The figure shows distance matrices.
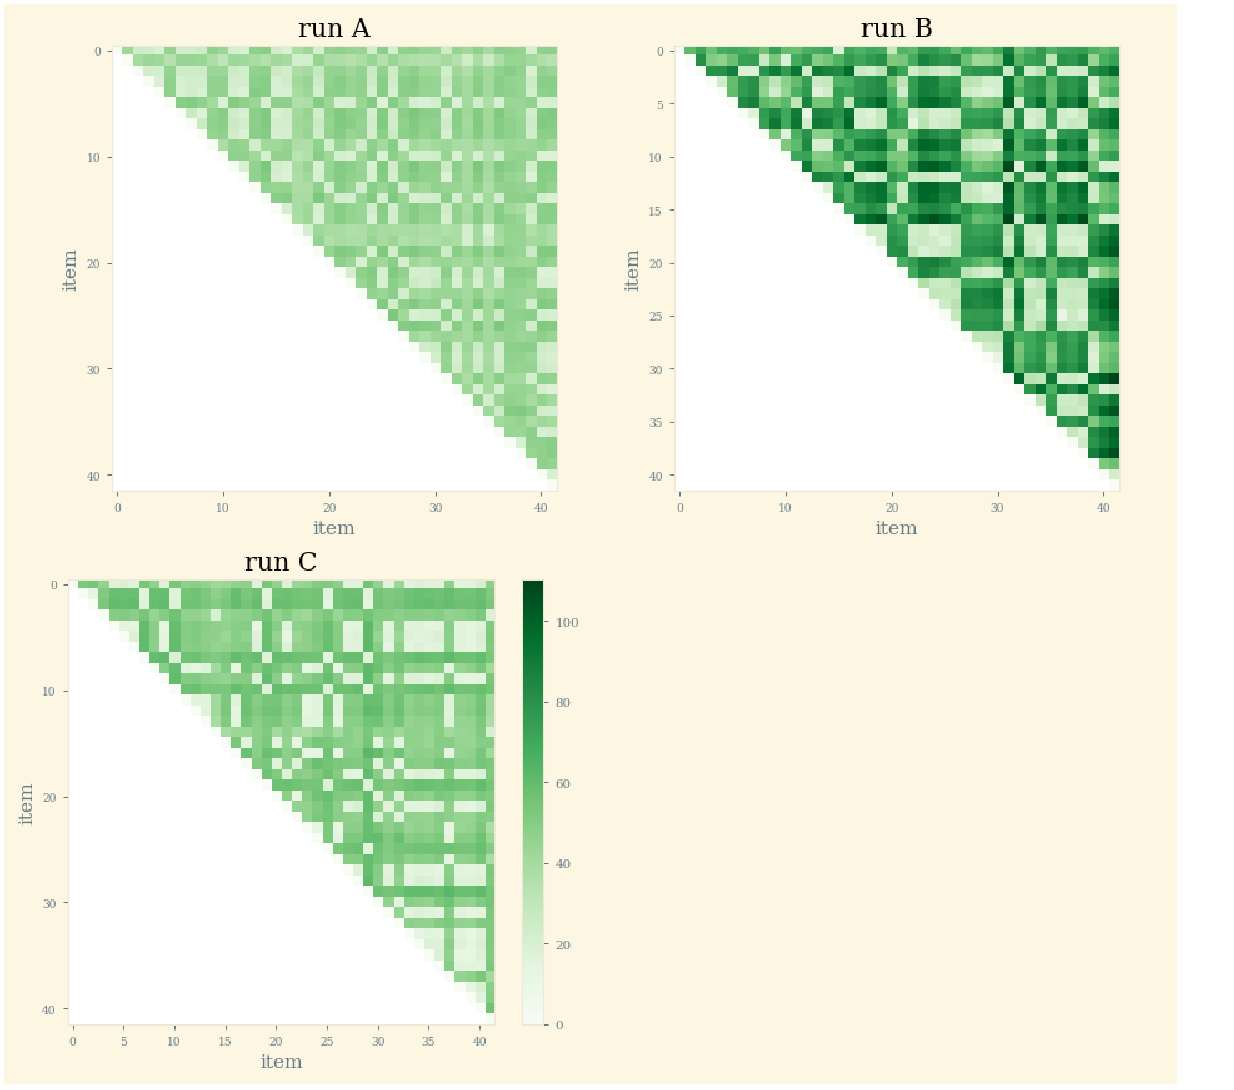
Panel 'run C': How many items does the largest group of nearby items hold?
17
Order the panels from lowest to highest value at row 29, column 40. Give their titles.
run A, run B, run C
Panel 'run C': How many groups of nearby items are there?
5
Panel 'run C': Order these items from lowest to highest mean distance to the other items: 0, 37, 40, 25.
0, 40, 37, 25
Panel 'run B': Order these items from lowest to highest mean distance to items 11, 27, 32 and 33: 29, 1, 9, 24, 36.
29, 9, 1, 36, 24
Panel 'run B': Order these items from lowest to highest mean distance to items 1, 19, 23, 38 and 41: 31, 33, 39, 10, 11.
33, 31, 10, 39, 11
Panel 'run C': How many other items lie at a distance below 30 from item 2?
6
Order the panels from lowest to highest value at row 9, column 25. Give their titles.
run A, run C, run B
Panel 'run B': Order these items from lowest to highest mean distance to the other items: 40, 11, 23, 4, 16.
4, 23, 40, 11, 16
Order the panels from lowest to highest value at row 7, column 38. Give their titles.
run B, run A, run C
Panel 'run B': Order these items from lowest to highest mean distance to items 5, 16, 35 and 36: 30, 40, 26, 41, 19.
40, 41, 30, 26, 19
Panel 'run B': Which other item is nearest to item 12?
6
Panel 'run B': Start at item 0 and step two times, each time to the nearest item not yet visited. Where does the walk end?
20
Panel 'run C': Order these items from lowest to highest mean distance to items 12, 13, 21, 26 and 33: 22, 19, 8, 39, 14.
8, 39, 14, 22, 19
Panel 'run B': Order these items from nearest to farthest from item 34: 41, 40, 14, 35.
35, 14, 40, 41
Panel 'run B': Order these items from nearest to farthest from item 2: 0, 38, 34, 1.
38, 34, 0, 1
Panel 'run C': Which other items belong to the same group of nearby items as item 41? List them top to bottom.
3, 14
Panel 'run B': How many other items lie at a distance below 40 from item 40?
5
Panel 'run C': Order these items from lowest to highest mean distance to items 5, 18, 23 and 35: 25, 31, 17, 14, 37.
31, 37, 14, 17, 25
